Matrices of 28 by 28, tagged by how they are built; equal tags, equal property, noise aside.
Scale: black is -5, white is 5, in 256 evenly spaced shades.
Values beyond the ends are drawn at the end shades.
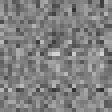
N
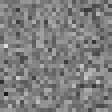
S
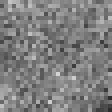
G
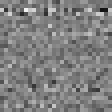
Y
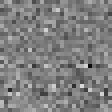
Y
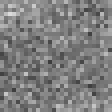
G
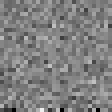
Y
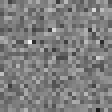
Y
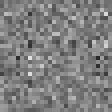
N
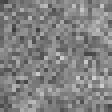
G
